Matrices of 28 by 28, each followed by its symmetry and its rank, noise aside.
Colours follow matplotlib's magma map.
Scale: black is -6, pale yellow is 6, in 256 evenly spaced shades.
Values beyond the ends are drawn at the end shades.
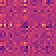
symmetric, rank three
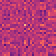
no symmetry, rank three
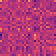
no symmetry, rank three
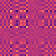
symmetric, rank one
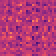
no symmetry, rank three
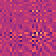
antisymmetric, rank two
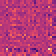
no symmetry, rank three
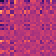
no symmetry, rank two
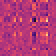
no symmetry, rank one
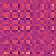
symmetric, rank one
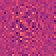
no symmetry, rank two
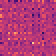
antisymmetric, rank two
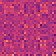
no symmetry, rank three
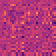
symmetric, rank two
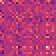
symmetric, rank three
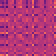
symmetric, rank one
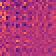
no symmetry, rank three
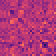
symmetric, rank three
